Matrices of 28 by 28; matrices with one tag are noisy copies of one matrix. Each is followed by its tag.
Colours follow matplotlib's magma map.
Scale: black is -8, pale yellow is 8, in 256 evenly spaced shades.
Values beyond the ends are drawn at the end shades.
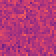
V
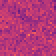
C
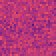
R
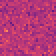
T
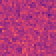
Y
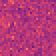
C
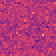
R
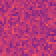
T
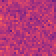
C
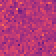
C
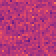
V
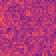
C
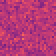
V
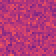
T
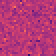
T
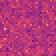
T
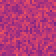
V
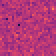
Y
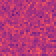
T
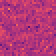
V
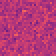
Y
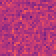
Y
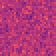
Y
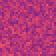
T
